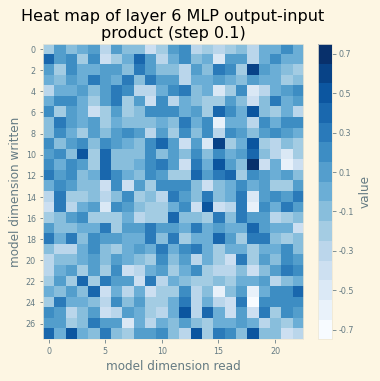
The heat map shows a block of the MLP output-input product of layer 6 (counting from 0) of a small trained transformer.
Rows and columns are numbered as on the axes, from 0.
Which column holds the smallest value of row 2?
12
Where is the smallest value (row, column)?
24, 18
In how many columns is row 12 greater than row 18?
9
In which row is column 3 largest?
10
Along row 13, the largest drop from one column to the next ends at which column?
7
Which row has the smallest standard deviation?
3
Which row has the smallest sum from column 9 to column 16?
23
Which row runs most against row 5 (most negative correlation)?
17
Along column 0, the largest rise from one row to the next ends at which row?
1
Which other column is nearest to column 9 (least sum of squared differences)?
13
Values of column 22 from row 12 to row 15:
-0.1 0.1 0.3 0.1
